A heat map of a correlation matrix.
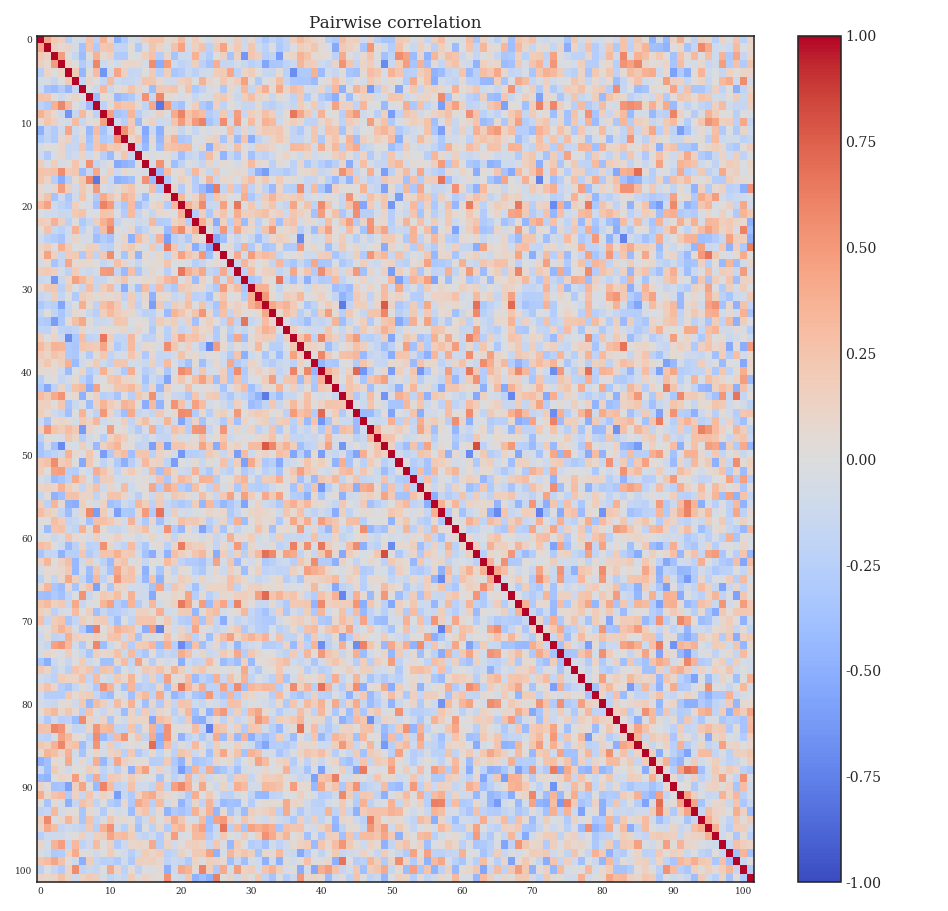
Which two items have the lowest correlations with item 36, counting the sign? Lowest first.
4, 50
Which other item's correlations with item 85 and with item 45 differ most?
73
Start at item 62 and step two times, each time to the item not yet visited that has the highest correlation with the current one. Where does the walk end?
32
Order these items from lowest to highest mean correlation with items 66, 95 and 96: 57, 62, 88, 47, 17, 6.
88, 6, 17, 57, 47, 62
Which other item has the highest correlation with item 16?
85
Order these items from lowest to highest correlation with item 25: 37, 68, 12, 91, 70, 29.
70, 91, 12, 68, 29, 37
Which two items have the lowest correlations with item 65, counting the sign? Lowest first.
57, 92
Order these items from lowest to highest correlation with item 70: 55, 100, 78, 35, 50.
100, 78, 55, 50, 35
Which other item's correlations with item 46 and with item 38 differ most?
40
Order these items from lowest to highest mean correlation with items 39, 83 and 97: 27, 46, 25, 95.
27, 95, 46, 25
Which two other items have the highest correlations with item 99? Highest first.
43, 51
